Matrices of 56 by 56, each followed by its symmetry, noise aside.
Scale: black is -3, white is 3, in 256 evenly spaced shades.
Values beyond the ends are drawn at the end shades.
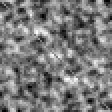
same after a half turn.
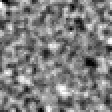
antisymmetric.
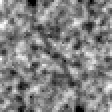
same after a half turn.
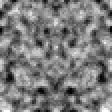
mirrored left to right.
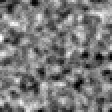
no symmetry.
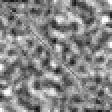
same after a half turn.
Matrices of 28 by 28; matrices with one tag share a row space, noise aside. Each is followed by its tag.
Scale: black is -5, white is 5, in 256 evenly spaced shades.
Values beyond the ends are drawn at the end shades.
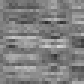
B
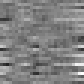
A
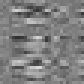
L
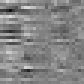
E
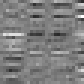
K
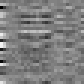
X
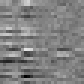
E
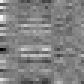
X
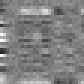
X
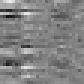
E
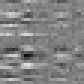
E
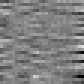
A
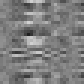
L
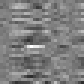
L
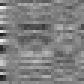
X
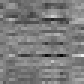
B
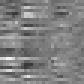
E
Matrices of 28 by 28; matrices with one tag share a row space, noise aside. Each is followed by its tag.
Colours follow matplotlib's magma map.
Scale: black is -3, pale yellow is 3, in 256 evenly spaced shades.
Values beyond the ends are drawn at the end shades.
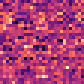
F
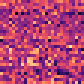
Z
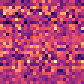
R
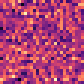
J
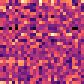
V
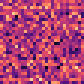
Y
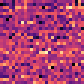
Z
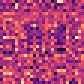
R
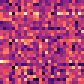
Z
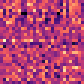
Y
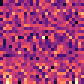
R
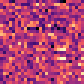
Z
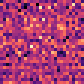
R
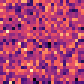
J
